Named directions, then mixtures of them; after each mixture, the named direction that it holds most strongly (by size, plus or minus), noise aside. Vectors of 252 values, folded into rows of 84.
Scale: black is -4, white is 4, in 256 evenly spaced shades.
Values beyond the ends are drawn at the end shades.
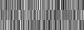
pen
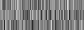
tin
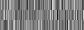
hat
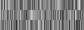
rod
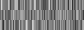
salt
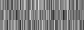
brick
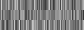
salt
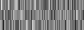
salt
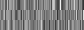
hat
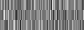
hat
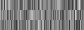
rod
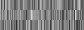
rod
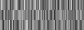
salt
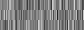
hat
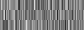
hat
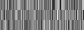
hat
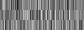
tin
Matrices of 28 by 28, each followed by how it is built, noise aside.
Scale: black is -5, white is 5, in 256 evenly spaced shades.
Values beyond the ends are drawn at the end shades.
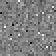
sparse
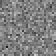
noise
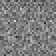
repeating columns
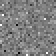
sparse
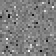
sparse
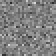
uneven rows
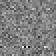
uneven rows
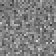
noise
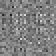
low rank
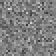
noise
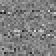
uneven rows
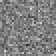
noise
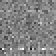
uneven rows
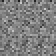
repeating columns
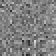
low rank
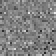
uneven rows
